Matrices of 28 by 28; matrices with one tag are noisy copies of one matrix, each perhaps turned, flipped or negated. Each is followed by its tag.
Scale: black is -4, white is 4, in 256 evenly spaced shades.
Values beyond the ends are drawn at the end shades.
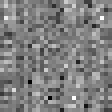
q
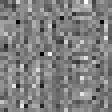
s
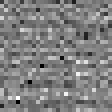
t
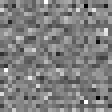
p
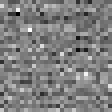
t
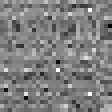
s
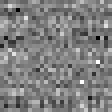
q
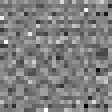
p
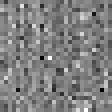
s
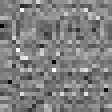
s
